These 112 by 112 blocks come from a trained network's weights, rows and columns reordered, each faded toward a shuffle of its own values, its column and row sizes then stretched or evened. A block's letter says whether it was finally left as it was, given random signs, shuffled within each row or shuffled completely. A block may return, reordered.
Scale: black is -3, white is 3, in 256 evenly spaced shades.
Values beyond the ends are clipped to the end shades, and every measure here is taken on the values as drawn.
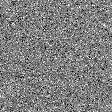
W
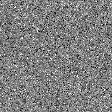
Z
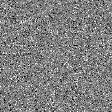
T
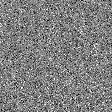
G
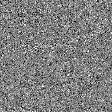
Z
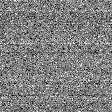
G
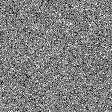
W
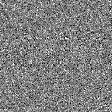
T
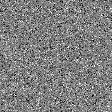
Z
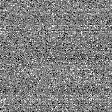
T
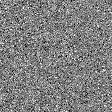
W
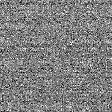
T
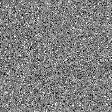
Z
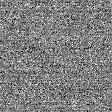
G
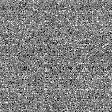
T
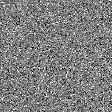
Z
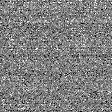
T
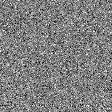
G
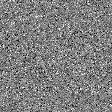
G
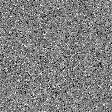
G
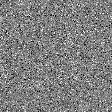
Z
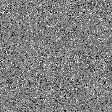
G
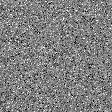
W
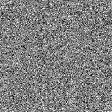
T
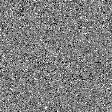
Z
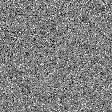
W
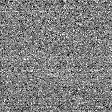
G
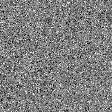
Z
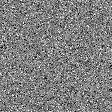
W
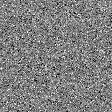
W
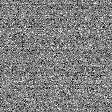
G
